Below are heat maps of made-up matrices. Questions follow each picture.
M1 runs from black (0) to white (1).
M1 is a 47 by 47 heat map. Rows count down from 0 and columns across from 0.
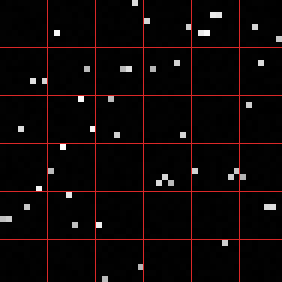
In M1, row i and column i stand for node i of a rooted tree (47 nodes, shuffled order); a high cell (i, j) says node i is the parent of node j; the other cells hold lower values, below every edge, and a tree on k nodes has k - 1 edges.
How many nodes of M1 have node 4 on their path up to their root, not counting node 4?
6
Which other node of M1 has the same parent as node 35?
36
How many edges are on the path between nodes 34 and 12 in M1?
5
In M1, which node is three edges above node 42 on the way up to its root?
5
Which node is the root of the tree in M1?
2
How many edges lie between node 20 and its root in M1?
8
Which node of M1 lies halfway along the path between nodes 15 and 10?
3
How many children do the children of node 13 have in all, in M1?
3
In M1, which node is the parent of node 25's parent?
32
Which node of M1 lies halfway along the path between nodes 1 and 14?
30
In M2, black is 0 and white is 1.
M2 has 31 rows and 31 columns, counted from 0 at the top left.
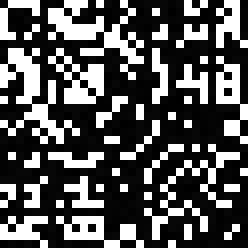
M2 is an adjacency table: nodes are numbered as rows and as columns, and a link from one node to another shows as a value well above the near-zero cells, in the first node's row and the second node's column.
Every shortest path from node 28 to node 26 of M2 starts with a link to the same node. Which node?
node 10
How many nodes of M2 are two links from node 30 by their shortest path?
10
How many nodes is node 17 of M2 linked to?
6
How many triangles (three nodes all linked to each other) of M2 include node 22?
3
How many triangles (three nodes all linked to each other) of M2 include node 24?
5
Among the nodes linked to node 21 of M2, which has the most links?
node 14
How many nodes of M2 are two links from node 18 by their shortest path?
8
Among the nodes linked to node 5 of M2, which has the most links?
node 27
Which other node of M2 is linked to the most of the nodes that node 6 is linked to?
node 29
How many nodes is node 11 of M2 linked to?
12
